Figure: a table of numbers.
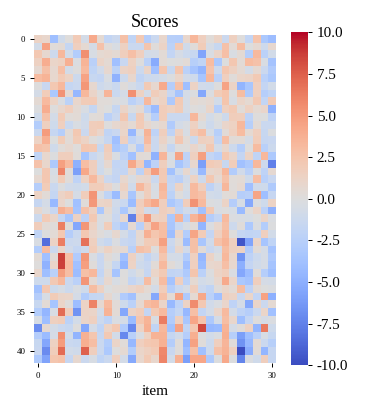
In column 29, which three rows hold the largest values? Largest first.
37, 33, 15
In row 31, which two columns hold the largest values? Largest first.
6, 24
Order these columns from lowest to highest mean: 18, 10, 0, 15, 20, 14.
10, 0, 15, 18, 14, 20
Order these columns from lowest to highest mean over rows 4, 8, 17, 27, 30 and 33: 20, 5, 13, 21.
5, 21, 13, 20
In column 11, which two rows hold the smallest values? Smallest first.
38, 35
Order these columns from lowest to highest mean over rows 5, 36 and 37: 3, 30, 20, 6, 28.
30, 28, 6, 3, 20
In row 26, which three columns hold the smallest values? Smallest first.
26, 1, 27
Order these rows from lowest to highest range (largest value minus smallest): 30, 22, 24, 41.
22, 30, 24, 41
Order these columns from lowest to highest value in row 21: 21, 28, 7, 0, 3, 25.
25, 0, 28, 3, 21, 7
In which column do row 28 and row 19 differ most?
3
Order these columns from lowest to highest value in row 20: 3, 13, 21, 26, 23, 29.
29, 26, 23, 13, 3, 21
